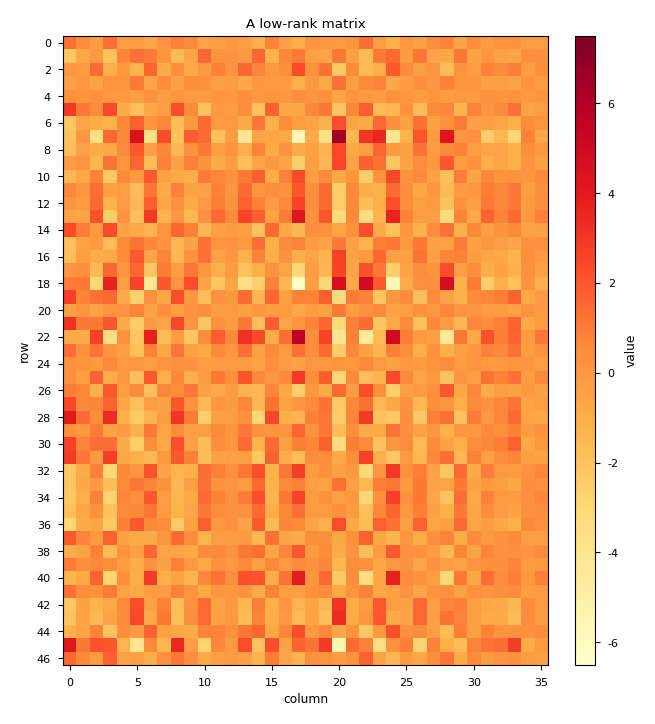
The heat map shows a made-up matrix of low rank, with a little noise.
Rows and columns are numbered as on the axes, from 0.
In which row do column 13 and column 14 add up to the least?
18
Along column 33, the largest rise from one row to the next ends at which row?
19
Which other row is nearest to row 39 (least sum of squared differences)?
41
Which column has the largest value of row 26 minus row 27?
20
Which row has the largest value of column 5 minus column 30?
7
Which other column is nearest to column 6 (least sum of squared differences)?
24
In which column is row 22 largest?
17
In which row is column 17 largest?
22
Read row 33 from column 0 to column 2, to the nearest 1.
-2 -1 0
